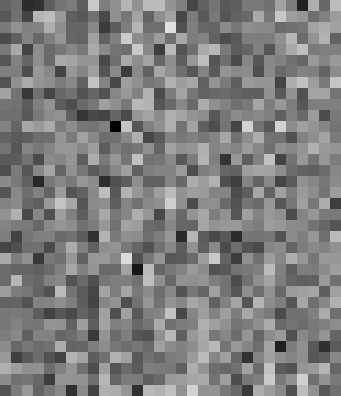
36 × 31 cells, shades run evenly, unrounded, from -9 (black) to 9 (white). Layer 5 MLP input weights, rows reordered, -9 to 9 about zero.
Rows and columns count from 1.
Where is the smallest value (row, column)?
12, 11
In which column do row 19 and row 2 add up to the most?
16
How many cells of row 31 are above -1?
19
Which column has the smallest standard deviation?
29
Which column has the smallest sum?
22
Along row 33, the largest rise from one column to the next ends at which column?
7
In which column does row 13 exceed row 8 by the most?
8
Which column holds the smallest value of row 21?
31
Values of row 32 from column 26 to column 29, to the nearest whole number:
-7 0 1 -3
